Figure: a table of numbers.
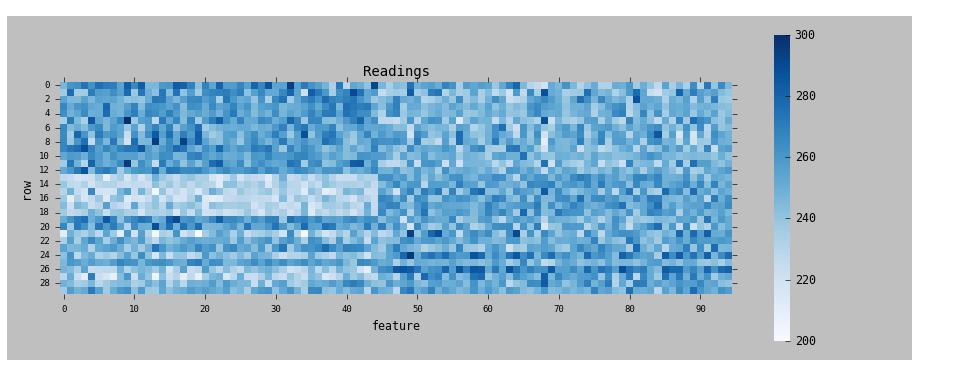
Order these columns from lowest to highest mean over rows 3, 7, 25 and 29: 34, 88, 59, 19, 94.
59, 94, 88, 34, 19
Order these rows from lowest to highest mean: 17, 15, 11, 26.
15, 17, 11, 26
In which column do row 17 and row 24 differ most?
49
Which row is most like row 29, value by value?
22
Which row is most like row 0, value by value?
9
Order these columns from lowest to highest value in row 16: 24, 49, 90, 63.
24, 49, 63, 90
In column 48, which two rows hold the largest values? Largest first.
26, 24
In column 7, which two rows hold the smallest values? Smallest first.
27, 15
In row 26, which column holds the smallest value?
43
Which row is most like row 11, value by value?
5
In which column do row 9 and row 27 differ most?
3
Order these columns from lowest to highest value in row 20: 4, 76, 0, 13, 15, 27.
4, 27, 76, 0, 15, 13
